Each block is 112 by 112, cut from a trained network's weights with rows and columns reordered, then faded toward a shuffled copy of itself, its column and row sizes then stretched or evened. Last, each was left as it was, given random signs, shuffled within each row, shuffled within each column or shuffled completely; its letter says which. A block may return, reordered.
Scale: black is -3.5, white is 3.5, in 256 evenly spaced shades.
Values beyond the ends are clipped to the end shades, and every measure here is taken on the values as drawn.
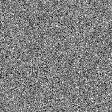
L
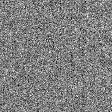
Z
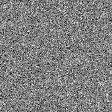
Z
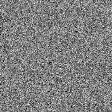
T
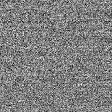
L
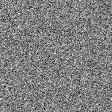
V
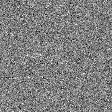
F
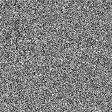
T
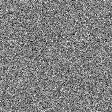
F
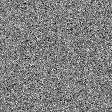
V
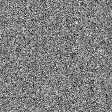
Z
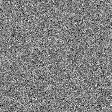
T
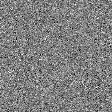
T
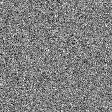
V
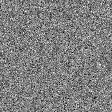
V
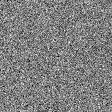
V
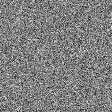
Z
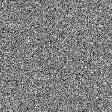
Z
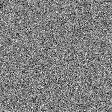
F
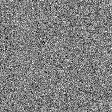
Z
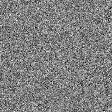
T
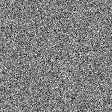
V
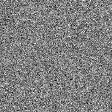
T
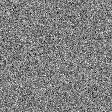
V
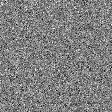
F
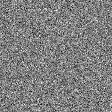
F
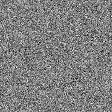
T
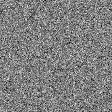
Z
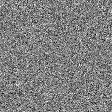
F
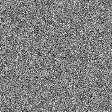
T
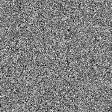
T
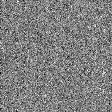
Z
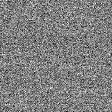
L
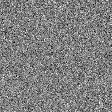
Z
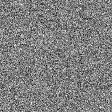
Z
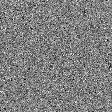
F
